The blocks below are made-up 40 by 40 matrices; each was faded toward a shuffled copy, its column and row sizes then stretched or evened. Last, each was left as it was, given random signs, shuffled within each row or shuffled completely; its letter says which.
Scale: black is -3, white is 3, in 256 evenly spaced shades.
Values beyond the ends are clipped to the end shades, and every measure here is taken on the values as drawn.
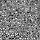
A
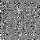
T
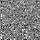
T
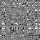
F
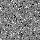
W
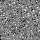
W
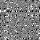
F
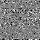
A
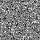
W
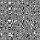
F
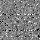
A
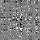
T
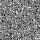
W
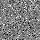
W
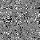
T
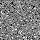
W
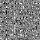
T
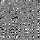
F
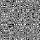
F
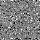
A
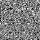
A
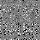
T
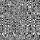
F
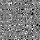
T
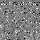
A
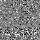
A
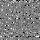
A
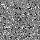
A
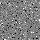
W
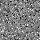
W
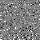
A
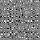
F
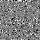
A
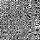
F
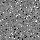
W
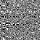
F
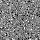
W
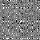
F
